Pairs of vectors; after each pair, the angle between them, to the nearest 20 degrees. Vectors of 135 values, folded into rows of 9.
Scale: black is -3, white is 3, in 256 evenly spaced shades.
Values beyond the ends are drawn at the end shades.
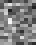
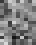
80 degrees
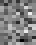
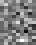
160 degrees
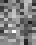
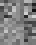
60 degrees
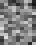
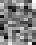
140 degrees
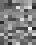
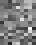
20 degrees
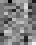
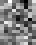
120 degrees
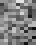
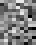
20 degrees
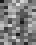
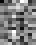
60 degrees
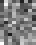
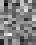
160 degrees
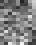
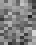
160 degrees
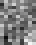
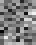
120 degrees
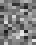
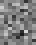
160 degrees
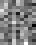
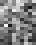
60 degrees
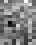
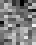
120 degrees
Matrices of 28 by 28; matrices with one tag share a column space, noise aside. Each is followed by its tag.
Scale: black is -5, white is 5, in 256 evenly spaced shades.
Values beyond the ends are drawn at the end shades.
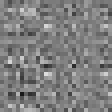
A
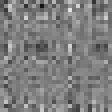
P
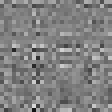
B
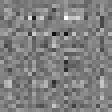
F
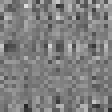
P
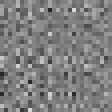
A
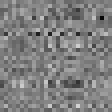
F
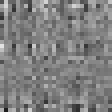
P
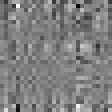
P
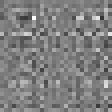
F
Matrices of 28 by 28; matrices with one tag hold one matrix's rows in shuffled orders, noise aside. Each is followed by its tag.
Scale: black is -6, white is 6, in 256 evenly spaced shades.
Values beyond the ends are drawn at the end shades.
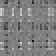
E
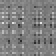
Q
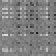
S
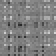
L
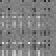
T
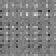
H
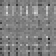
H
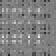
T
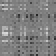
S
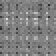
H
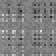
Q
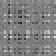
L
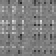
Q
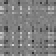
E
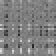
E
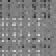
T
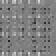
T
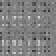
T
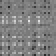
T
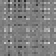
L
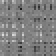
Q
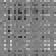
L
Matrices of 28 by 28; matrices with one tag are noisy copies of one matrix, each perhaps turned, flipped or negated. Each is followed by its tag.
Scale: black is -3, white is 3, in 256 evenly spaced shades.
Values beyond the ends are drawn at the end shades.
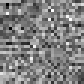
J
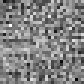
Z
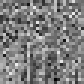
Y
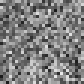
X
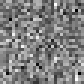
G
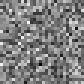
X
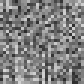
J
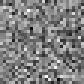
X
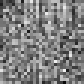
Z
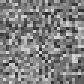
G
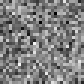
X
